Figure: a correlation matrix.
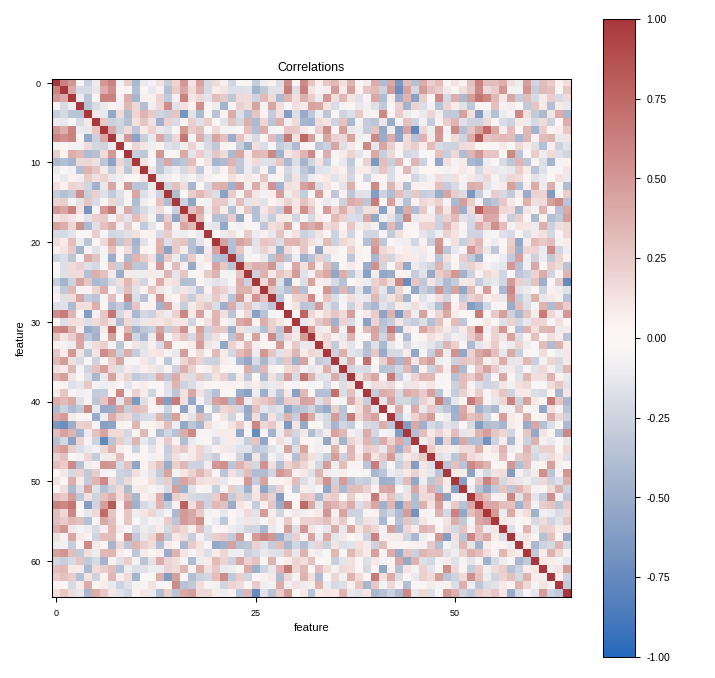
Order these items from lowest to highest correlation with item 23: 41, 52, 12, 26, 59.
41, 59, 12, 52, 26
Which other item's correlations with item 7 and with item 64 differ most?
40
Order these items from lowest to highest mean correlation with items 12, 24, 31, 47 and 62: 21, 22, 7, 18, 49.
22, 49, 18, 21, 7
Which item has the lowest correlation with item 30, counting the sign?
39
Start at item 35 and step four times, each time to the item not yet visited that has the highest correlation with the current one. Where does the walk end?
4
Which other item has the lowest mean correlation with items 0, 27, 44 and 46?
43
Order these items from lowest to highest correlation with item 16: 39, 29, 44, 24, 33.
33, 39, 24, 44, 29
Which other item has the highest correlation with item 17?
44
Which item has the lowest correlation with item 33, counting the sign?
21
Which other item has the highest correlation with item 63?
15
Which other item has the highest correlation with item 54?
6
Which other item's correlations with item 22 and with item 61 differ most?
29
